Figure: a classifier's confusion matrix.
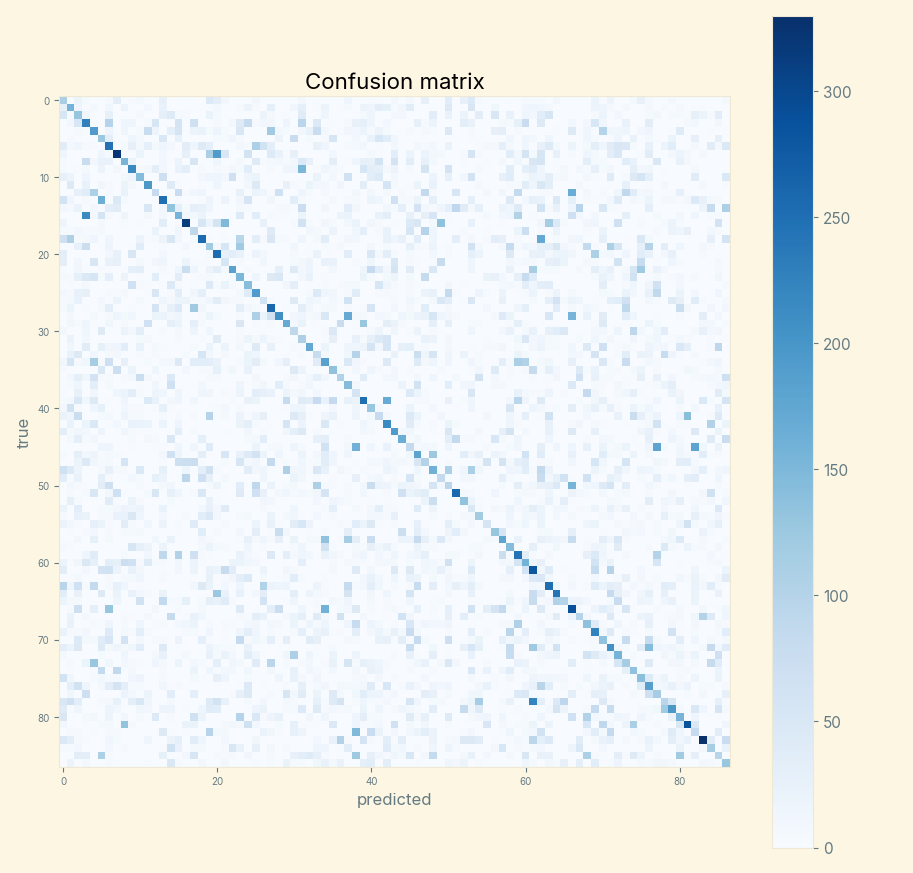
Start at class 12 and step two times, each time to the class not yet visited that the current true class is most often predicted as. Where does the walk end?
34
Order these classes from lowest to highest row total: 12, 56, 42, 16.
56, 42, 12, 16
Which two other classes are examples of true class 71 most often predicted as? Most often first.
76, 61
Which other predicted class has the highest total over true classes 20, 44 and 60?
69
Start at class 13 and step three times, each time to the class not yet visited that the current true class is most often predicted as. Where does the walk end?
74
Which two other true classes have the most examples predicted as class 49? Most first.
16, 21
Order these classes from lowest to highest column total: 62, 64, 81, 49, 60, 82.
49, 81, 82, 64, 60, 62
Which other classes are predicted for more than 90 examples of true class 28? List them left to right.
25, 37, 66
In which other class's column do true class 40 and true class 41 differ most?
81
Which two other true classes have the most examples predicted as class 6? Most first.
66, 3
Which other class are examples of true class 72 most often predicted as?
30
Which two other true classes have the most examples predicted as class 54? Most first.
78, 36
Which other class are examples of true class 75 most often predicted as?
0
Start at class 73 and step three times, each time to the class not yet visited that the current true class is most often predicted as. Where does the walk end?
17
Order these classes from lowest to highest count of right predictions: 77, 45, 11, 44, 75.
45, 77, 75, 44, 11
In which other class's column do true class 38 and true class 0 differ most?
68
